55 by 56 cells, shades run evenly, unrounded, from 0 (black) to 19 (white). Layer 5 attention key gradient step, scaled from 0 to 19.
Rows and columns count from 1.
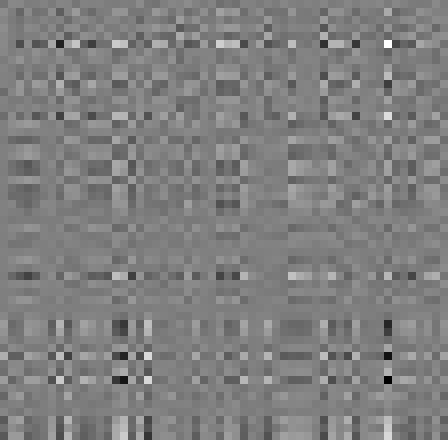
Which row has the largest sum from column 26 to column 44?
6
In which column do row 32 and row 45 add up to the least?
49
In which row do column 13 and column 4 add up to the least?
35
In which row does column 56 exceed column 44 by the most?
45
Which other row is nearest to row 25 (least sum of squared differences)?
18
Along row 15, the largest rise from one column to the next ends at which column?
9
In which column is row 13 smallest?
41
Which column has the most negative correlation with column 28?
24
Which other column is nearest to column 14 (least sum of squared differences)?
25
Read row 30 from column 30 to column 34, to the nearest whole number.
8 10 10 9 9
